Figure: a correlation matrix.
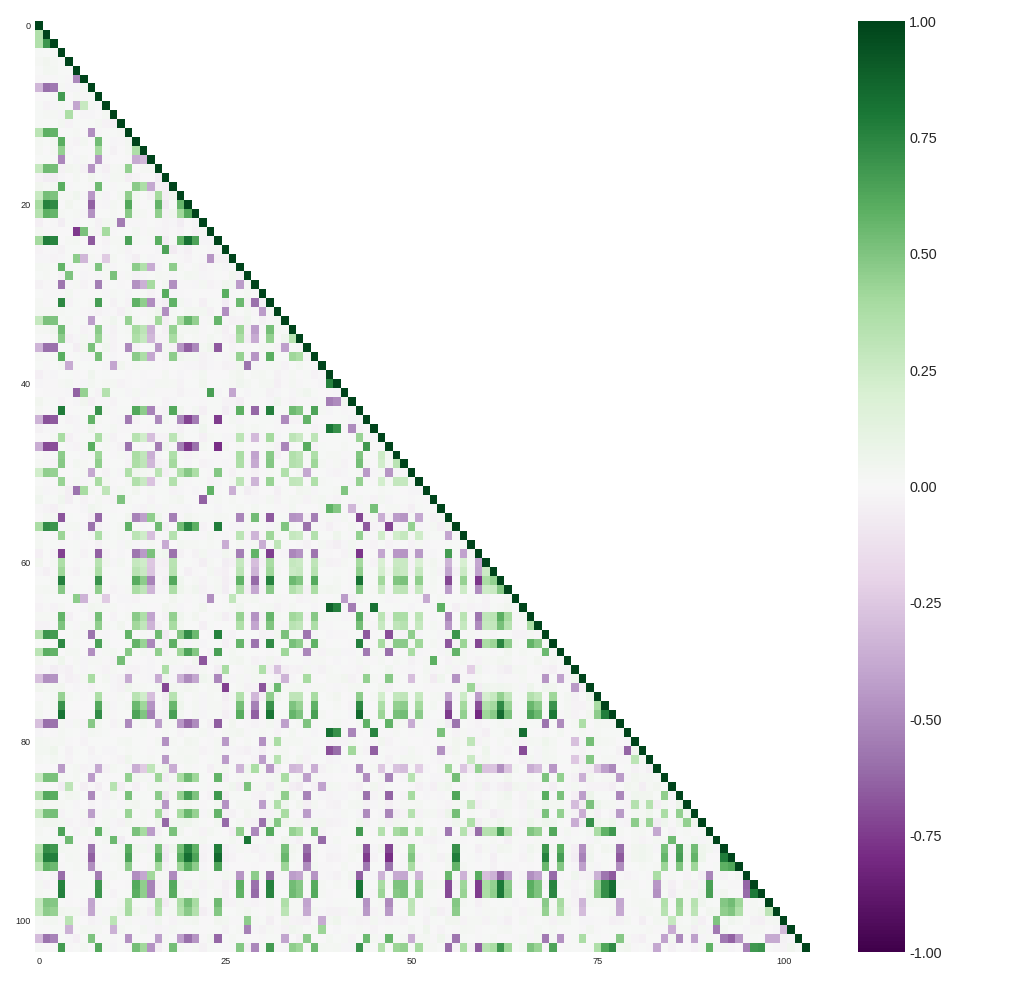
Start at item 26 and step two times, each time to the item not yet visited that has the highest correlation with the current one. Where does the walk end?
64
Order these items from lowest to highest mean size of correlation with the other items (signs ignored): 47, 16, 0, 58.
58, 0, 16, 47
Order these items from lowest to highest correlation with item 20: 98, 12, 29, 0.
29, 0, 98, 12
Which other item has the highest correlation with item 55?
59
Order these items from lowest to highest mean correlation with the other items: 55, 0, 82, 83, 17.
55, 83, 17, 82, 0
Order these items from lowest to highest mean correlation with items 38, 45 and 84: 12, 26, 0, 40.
26, 0, 12, 40
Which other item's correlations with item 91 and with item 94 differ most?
28
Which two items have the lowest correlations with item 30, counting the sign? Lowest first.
74, 89
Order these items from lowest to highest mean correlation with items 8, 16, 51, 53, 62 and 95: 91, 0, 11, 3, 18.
91, 0, 11, 18, 3
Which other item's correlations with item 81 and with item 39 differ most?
65
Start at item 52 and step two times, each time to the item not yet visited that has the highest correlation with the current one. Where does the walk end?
41
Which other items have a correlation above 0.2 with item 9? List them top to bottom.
6, 23, 41, 52
